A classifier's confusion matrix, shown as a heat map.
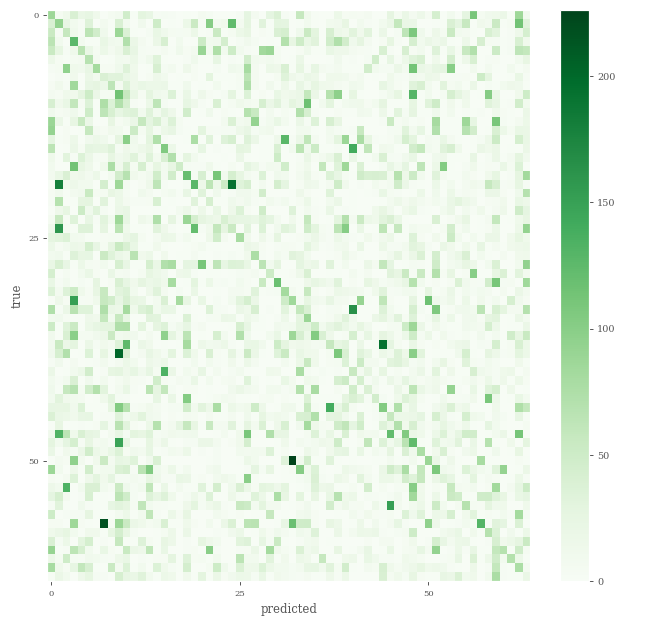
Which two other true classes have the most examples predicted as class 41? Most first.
32, 14
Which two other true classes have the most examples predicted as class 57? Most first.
50, 33
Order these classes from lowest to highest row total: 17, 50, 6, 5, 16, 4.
5, 16, 50, 6, 17, 4
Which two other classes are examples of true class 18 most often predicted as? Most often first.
22, 63
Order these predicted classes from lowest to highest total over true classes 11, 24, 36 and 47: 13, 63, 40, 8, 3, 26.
40, 13, 8, 3, 63, 26
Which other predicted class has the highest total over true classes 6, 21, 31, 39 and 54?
48
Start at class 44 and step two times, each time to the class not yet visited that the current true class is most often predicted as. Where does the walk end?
10
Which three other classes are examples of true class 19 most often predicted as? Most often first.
24, 1, 9
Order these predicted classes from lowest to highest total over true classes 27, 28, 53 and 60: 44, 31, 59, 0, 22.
31, 44, 22, 0, 59
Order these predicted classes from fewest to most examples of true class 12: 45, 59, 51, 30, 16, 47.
47, 30, 16, 45, 51, 59
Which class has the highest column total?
9
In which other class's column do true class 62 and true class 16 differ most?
0
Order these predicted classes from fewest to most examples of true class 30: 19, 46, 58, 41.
41, 46, 19, 58
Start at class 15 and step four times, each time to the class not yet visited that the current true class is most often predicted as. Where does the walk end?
13
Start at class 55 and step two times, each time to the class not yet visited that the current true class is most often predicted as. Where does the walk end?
35
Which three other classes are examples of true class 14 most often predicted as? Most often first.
31, 10, 39
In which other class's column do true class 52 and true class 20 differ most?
26
